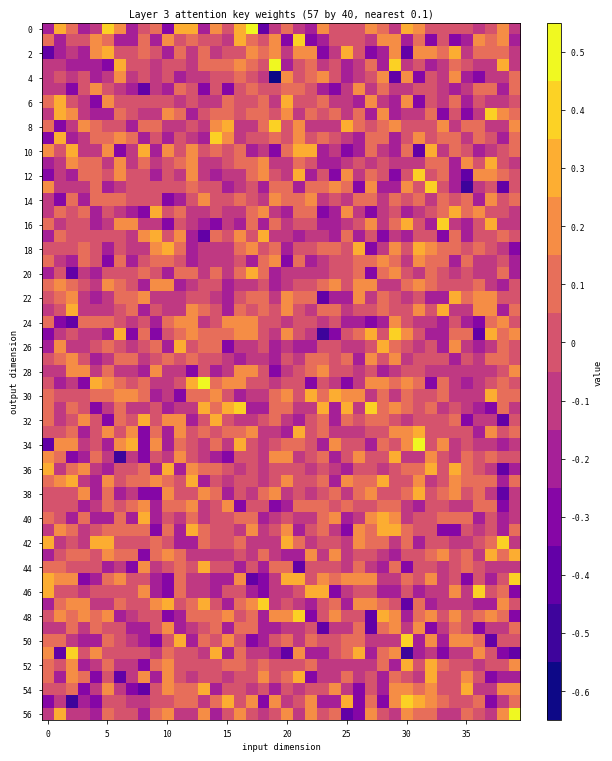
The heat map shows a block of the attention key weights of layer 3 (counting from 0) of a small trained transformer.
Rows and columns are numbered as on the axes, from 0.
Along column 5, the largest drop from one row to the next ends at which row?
3
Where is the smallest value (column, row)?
19, 4
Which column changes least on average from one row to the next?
12
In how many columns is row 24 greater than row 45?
14
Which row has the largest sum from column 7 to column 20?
47
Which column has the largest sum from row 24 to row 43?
29
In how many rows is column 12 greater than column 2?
20
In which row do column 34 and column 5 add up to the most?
2
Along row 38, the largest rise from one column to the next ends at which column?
10
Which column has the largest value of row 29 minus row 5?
13
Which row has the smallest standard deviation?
27
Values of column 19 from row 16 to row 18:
0.1 -0.1 0.1
